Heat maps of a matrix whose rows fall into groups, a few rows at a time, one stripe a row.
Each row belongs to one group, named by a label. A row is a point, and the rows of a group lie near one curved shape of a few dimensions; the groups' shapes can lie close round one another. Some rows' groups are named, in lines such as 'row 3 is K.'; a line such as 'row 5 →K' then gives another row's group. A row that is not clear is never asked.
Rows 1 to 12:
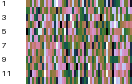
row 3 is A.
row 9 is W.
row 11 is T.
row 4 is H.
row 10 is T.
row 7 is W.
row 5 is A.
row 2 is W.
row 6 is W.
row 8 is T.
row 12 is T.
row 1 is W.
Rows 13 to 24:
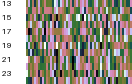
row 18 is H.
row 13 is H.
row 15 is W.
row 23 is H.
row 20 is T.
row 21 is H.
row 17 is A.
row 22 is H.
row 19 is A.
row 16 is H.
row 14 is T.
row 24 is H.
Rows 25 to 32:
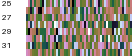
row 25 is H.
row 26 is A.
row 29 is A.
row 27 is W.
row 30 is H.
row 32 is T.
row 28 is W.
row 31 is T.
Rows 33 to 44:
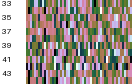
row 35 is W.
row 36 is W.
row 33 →H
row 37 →H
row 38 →T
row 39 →A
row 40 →T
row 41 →W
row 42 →W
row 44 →A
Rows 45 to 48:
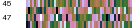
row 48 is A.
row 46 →A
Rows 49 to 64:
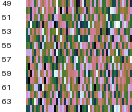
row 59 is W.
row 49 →T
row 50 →H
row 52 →T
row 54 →T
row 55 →H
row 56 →H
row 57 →T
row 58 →A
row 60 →A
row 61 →H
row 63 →H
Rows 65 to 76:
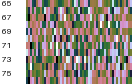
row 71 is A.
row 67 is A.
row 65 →T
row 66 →T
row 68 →H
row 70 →W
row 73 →W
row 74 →T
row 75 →T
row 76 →A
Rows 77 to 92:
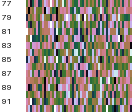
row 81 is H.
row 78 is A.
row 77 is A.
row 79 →W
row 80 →A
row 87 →W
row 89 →A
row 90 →H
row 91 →T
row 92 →W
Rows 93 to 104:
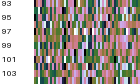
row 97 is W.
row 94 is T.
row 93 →A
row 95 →A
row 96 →H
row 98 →W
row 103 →T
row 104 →T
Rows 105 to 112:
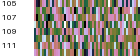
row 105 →A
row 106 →T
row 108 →H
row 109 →W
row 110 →H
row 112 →T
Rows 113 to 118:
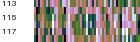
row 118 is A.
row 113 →W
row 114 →A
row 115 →T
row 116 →T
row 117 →T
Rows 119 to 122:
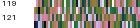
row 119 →H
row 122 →A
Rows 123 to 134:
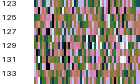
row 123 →A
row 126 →H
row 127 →H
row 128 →T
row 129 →W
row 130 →A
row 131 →W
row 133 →T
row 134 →T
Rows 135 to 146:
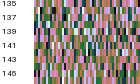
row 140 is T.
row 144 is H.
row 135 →T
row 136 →T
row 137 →T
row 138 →A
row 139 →W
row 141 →A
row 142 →T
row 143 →W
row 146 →H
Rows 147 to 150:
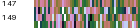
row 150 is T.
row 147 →W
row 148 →W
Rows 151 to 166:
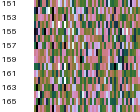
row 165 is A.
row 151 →A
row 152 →A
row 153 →H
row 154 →A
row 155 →A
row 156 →W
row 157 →A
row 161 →T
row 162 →A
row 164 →T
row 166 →A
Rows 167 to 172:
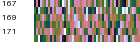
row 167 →W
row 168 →T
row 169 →W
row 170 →W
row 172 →T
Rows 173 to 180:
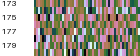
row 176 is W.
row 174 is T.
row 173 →W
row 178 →A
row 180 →H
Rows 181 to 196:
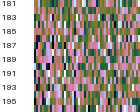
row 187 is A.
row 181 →T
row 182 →W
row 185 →W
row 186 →A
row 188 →A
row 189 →H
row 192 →W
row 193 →A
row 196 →T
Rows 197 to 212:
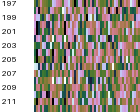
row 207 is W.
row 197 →T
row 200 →A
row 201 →A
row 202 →A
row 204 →A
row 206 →H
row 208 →A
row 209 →W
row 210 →H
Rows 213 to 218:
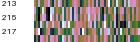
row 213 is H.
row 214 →H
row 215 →H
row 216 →W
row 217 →T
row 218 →W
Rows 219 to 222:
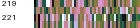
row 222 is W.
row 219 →A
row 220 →W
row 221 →W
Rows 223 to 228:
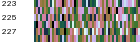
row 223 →T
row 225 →W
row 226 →A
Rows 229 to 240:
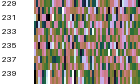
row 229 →T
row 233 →W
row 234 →W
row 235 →H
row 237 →T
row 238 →W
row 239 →A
